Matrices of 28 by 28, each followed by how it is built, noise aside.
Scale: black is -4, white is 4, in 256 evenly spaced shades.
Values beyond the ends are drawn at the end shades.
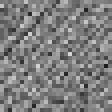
Hankel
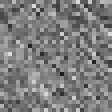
Toeplitz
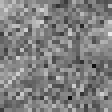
smooth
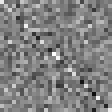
diagonal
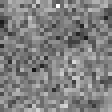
smooth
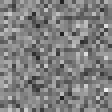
repeating rows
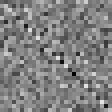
diagonal
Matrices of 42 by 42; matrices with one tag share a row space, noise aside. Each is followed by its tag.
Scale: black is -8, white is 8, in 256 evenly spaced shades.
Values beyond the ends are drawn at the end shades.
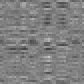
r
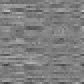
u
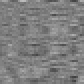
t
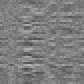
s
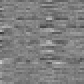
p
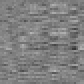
t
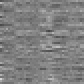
p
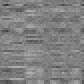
u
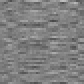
t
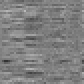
u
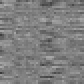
p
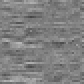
u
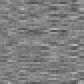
t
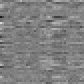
p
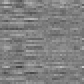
u
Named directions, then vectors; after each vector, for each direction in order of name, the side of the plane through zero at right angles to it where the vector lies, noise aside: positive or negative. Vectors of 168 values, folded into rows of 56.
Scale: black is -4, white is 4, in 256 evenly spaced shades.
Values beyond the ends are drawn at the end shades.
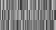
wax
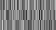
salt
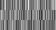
positive, positive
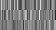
negative, positive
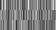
positive, positive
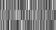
positive, positive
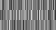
negative, positive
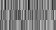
negative, negative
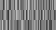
positive, positive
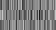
positive, negative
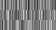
negative, negative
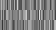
negative, positive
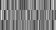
negative, positive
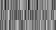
negative, negative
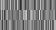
negative, positive
